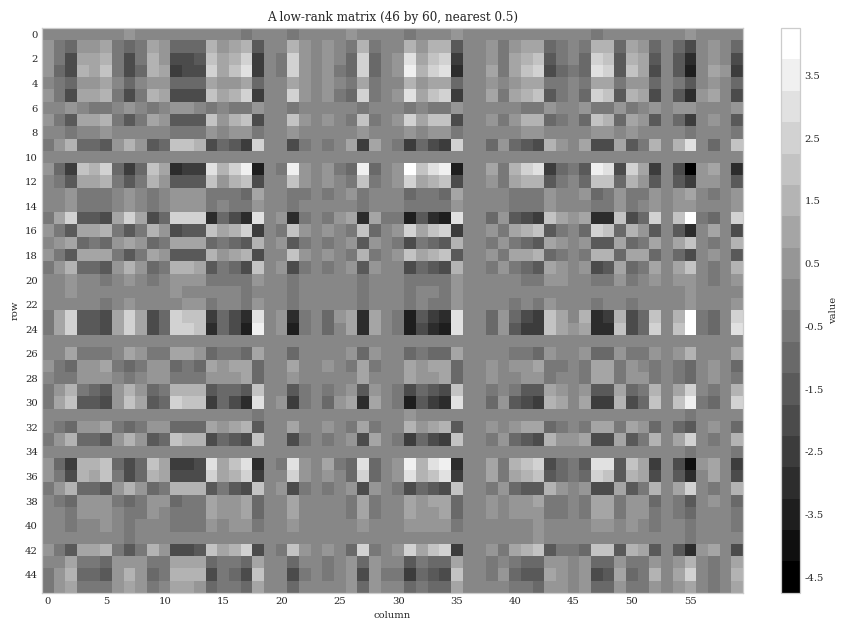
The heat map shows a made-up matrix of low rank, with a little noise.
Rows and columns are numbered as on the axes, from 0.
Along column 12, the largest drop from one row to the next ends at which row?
16
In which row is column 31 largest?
11
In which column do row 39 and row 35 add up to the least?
55
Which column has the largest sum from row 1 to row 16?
31
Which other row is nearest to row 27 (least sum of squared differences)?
38
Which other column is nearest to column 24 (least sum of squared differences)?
22
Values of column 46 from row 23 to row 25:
1.5 1 0
